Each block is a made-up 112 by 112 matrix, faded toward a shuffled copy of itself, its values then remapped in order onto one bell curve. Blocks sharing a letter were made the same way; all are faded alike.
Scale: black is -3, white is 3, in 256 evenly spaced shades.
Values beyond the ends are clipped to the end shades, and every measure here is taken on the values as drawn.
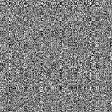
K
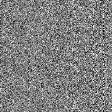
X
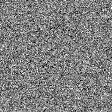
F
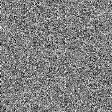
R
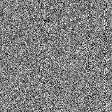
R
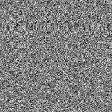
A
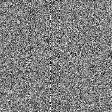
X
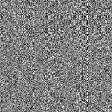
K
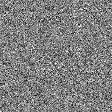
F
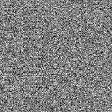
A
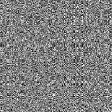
K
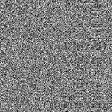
A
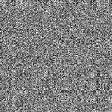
A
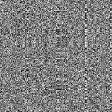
K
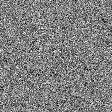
F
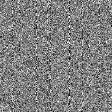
X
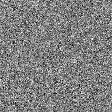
F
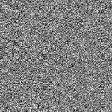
A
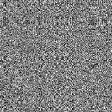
A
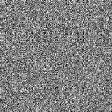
A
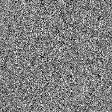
R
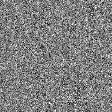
R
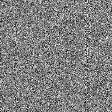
R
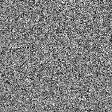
F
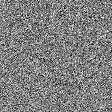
F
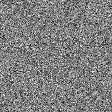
F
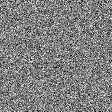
F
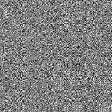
K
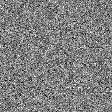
F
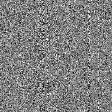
X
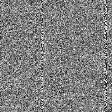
X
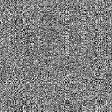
K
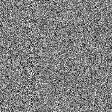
R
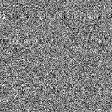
A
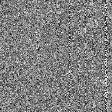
X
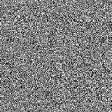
A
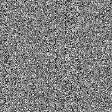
X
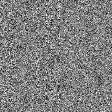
R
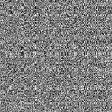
K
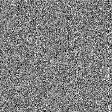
R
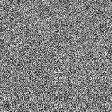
A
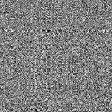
A
